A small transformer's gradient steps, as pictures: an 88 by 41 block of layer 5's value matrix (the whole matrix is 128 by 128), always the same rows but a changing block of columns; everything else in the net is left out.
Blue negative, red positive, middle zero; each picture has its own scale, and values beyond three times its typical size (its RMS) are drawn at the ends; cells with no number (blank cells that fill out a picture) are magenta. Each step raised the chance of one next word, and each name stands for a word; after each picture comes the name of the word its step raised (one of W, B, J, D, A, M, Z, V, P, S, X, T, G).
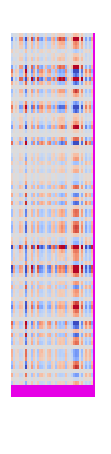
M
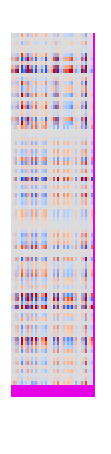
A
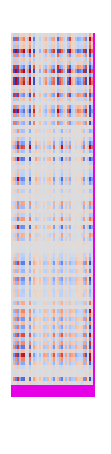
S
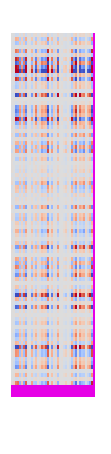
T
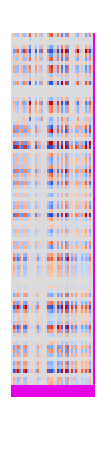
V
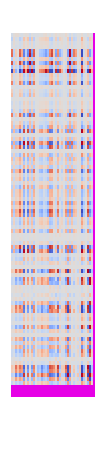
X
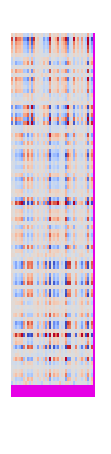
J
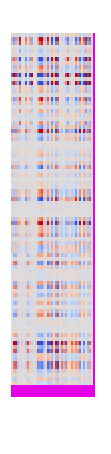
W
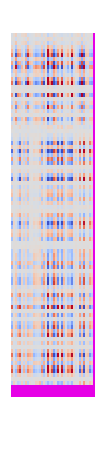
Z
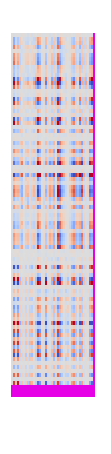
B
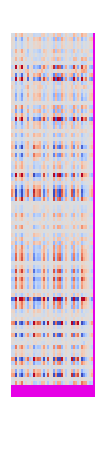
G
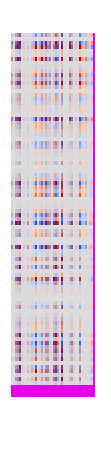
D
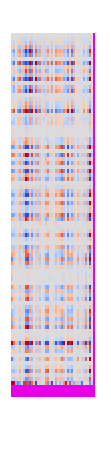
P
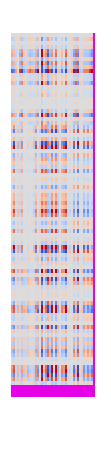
X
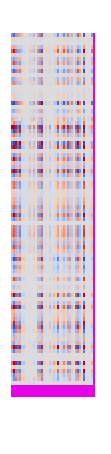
V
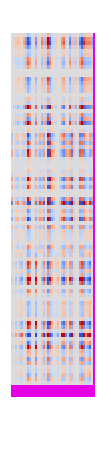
J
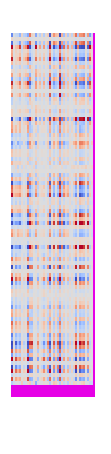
D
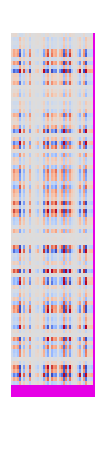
X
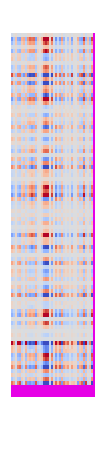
W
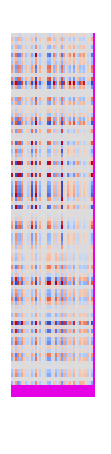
B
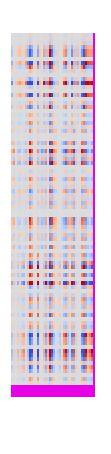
Z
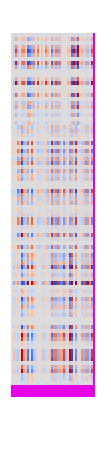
Z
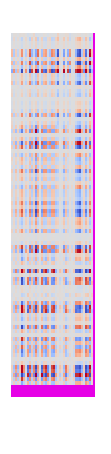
X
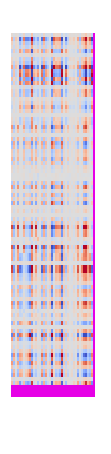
M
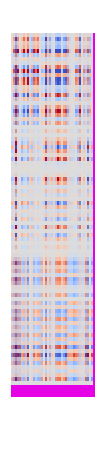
S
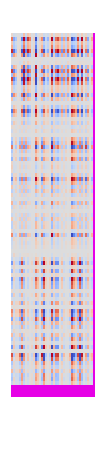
S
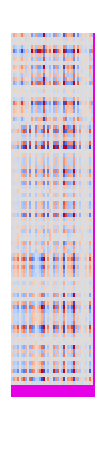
V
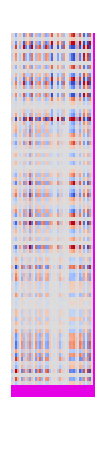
D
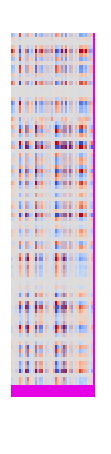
V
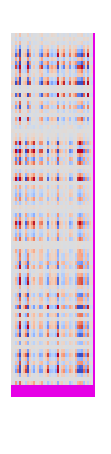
Z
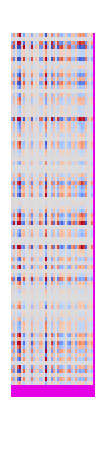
D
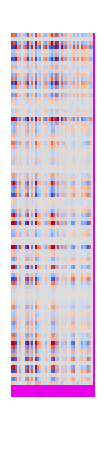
D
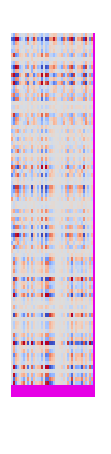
W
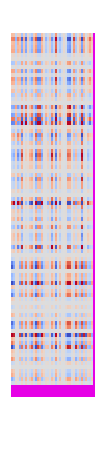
J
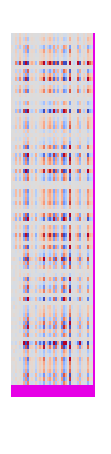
P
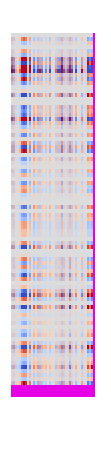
T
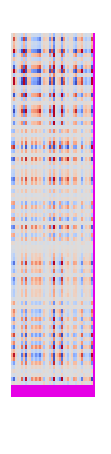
S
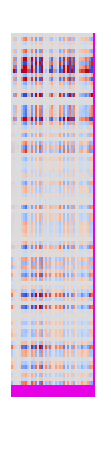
T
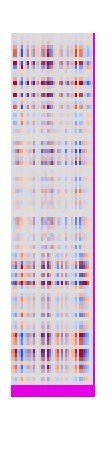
Z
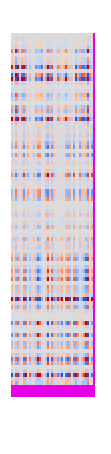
G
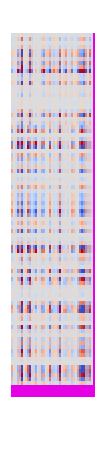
X
